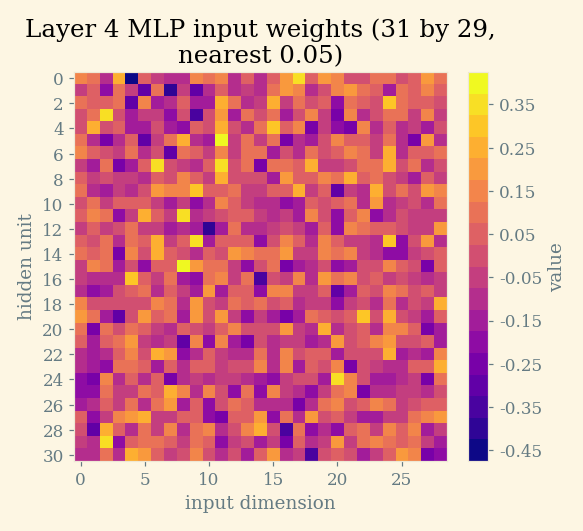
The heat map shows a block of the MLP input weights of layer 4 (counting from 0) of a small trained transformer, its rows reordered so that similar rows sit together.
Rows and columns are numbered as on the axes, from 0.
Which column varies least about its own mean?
26
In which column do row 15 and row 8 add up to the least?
5
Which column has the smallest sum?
1
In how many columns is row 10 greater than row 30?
12
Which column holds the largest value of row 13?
9
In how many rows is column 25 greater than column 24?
8
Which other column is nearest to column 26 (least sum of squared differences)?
25
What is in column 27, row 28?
-0.15
